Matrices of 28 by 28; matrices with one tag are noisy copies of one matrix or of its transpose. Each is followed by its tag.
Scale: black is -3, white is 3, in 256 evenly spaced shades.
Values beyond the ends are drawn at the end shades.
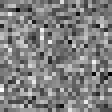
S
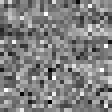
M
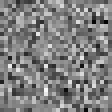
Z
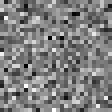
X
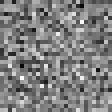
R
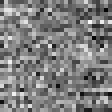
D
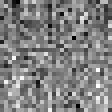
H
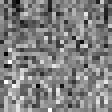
H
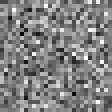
S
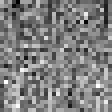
H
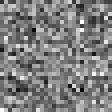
R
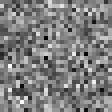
Z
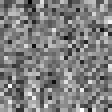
M
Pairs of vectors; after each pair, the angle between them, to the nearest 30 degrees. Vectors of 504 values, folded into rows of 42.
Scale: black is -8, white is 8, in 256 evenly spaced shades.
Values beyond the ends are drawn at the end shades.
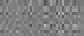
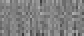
120 degrees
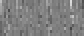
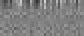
90 degrees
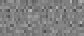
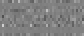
90 degrees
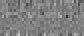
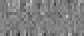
150 degrees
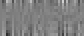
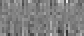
60 degrees
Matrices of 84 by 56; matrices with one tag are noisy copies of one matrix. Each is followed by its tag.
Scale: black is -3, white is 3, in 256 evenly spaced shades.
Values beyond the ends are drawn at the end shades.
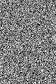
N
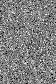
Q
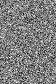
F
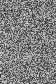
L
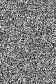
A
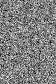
F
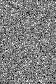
A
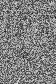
A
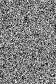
F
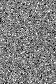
Q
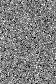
L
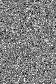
A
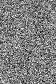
N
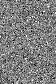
A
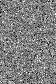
N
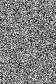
Q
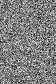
N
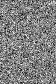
A
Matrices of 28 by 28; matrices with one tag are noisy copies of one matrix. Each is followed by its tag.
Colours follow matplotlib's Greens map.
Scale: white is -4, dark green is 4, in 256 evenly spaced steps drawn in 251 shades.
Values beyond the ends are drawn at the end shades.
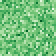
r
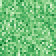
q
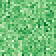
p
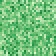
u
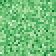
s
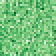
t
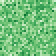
t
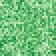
q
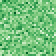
r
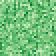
t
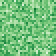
q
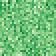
p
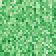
q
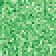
u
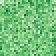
t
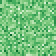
s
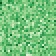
s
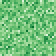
r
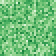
t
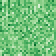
p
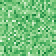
s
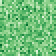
q
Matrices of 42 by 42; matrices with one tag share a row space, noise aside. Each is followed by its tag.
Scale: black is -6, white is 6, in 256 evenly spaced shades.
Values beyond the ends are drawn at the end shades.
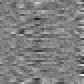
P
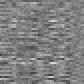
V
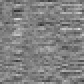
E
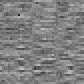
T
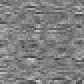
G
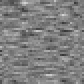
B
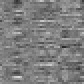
E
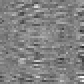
P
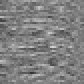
V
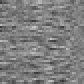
V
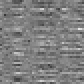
E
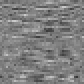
B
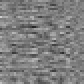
V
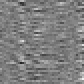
P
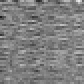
G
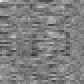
V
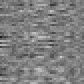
V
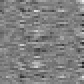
P
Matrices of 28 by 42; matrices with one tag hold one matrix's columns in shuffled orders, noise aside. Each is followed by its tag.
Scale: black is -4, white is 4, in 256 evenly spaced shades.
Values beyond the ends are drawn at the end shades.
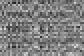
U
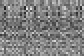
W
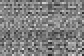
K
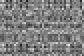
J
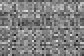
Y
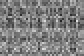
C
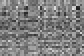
W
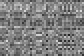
Y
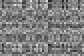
J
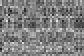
C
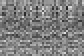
W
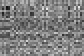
W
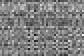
Y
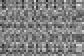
J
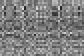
W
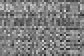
Y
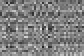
U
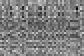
W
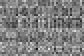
C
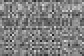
Y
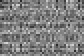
J
